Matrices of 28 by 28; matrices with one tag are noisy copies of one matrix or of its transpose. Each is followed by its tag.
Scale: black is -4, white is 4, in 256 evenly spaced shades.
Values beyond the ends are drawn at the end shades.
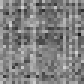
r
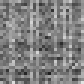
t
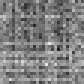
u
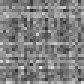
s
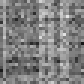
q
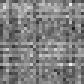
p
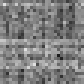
q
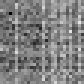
u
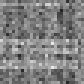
q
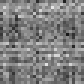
p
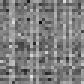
t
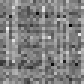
s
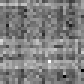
q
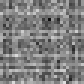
t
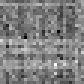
q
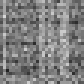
q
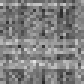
q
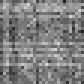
p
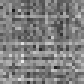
u
